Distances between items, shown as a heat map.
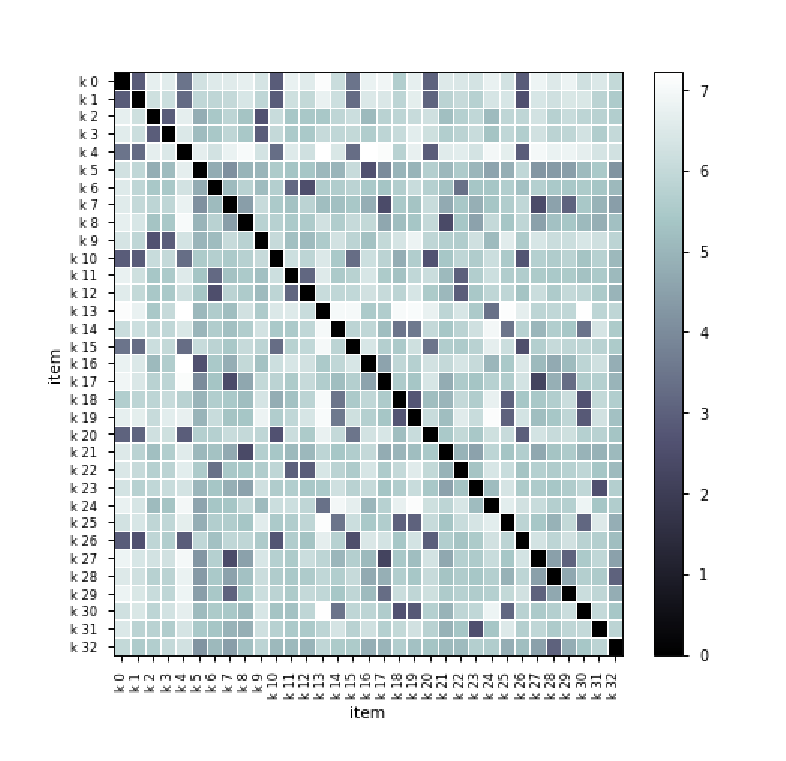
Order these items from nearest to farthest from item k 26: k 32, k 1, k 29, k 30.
k 1, k 32, k 30, k 29
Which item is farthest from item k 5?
k 4
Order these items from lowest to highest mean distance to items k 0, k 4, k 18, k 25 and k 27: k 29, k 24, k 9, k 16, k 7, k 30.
k 30, k 7, k 29, k 16, k 9, k 24
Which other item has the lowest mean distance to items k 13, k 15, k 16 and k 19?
k 5
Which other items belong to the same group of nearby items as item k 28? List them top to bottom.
k 32
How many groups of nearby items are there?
10
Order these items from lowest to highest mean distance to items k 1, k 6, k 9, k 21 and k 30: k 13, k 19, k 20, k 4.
k 20, k 19, k 4, k 13
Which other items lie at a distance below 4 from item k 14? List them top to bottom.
k 18, k 19, k 25, k 30
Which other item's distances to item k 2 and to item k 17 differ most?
k 27
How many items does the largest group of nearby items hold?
7
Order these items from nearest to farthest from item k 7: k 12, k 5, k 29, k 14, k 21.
k 29, k 5, k 21, k 14, k 12
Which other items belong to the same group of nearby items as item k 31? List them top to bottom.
k 23
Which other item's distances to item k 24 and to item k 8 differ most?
k 21
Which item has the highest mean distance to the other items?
k 13
